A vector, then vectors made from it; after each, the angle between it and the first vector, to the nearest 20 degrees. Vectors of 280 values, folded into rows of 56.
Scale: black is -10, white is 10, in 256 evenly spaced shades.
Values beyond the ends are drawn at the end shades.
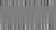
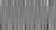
160 degrees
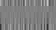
160 degrees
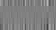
160 degrees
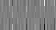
100 degrees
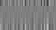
20 degrees
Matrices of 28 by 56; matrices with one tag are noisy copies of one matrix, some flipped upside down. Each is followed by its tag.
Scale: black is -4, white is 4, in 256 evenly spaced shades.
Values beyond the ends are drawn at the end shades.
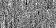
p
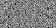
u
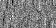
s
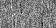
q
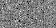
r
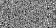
u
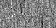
q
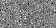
r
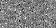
r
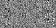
u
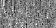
p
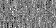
s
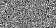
u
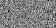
u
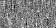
p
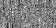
s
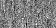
p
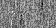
q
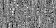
s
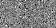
r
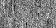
p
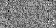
u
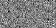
u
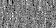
s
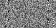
u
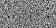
u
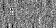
s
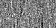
q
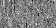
p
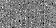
r
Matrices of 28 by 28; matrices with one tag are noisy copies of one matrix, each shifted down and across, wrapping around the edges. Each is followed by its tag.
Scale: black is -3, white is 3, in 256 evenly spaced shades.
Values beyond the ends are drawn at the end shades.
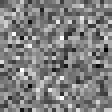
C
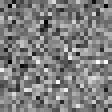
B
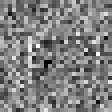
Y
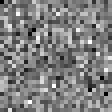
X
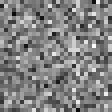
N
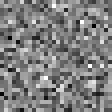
C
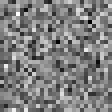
C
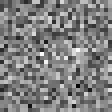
B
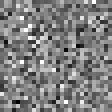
C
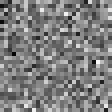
C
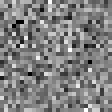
Y
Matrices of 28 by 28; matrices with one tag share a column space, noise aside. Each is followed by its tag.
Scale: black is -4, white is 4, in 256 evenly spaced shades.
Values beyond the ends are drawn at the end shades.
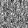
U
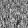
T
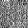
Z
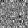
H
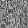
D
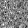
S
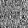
H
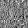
H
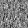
T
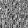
T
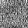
U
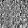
D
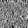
H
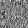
H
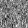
T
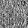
D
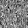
D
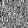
U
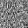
S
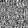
H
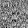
S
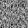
S
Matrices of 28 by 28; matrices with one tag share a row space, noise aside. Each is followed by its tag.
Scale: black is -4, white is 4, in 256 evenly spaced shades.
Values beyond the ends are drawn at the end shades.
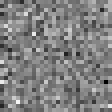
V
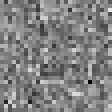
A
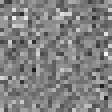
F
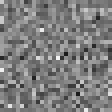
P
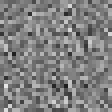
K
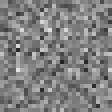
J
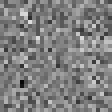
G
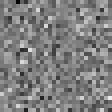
G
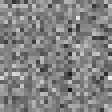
F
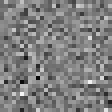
G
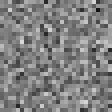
J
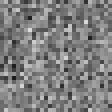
K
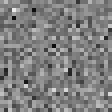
K
